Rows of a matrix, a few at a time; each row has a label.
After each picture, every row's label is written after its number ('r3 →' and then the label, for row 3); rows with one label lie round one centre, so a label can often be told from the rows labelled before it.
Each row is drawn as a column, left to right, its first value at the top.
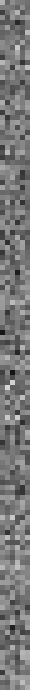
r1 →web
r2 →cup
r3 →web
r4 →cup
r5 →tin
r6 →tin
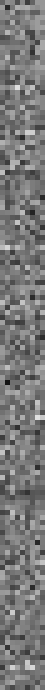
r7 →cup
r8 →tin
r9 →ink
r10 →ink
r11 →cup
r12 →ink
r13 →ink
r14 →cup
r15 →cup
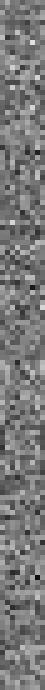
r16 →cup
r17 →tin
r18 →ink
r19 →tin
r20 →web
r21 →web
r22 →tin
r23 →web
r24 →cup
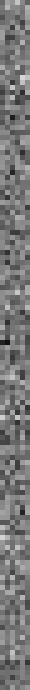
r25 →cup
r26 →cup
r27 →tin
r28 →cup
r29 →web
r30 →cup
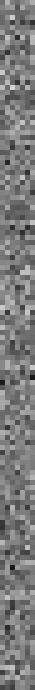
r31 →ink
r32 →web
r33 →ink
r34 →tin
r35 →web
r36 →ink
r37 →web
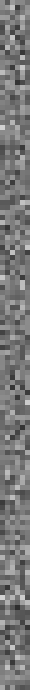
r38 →web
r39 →ink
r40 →web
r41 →tin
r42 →ink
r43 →cup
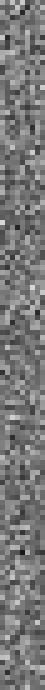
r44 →web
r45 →tin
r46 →cup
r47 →cup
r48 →web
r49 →tin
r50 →ink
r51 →web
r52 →ink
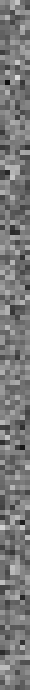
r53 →ink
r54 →ink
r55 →web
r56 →web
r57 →cup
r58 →tin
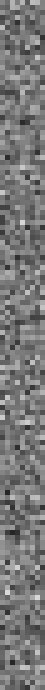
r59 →cup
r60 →tin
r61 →web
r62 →web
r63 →ink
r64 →ink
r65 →web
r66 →web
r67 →ink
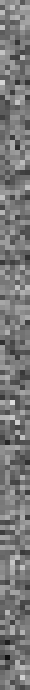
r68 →cup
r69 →cup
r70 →cup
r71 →ink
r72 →ink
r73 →ink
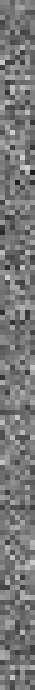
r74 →web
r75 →tin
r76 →ink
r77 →cup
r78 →ink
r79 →web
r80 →ink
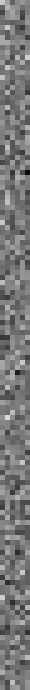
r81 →web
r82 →cup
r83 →tin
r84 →web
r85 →web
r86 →tin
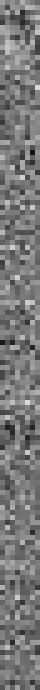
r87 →cup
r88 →cup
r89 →cup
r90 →tin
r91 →web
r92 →cup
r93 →web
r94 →ink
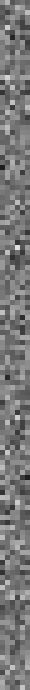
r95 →tin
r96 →web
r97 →ink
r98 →cup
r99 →tin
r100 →tin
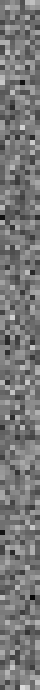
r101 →web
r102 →cup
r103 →ink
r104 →cup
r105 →tin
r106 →web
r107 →cup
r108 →tin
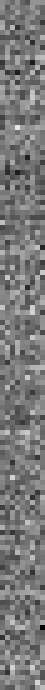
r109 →ink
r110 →tin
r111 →ink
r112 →tin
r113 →tin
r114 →tin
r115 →ink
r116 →tin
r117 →web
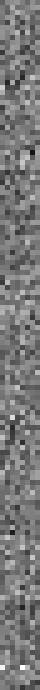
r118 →ink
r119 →tin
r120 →cup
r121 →tin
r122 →ink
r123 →ink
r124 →web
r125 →ink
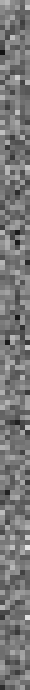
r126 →ink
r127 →cup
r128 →web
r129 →web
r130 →tin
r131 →cup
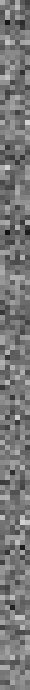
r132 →web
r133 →web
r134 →tin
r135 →cup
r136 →tin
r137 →web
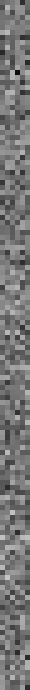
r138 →tin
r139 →cup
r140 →ink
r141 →cup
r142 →tin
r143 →ink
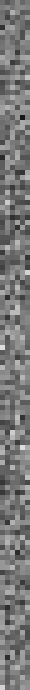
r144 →tin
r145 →cup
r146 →tin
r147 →ink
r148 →tin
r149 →web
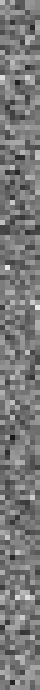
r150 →web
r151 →ink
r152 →cup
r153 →tin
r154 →tin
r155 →web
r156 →web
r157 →ink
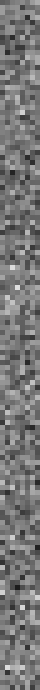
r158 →tin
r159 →ink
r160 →ink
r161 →ink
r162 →web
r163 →tin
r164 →web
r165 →web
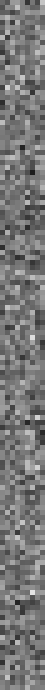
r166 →web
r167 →ink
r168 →cup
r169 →ink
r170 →web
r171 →tin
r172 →tin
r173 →cup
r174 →cup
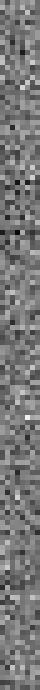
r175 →web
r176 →tin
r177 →ink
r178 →web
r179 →ink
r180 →cup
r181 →web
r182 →web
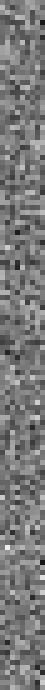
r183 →cup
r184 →cup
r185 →tin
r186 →web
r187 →ink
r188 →ink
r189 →cup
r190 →cup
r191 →tin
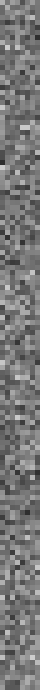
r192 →web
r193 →cup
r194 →ink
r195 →cup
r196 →tin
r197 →tin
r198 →web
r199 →tin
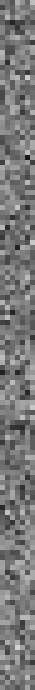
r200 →web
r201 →ink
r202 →web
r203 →web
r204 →cup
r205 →tin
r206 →cup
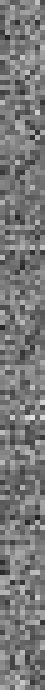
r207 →tin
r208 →tin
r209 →cup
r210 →tin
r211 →tin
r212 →cup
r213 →cup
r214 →web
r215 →cup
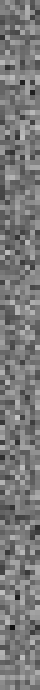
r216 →tin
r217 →web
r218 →web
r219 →cup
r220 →tin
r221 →ink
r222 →tin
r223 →web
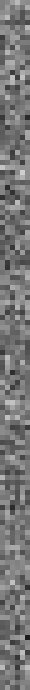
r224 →ink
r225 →cup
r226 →web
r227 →cup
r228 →web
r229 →ink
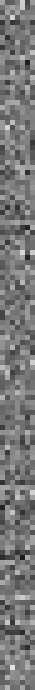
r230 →web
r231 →tin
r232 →ink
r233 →web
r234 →web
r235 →ink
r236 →web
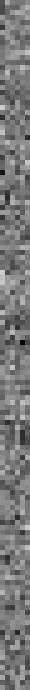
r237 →tin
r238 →cup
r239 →cup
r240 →tin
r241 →cup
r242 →cup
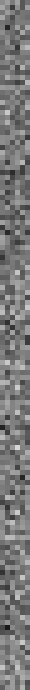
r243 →ink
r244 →web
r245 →tin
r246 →ink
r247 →tin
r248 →cup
